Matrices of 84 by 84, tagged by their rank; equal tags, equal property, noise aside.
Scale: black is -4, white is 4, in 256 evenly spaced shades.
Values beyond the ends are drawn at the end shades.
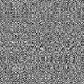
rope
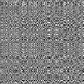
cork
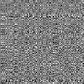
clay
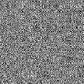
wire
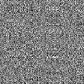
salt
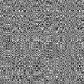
clay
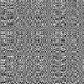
cork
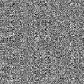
salt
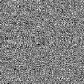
salt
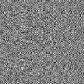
rope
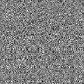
salt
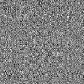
salt
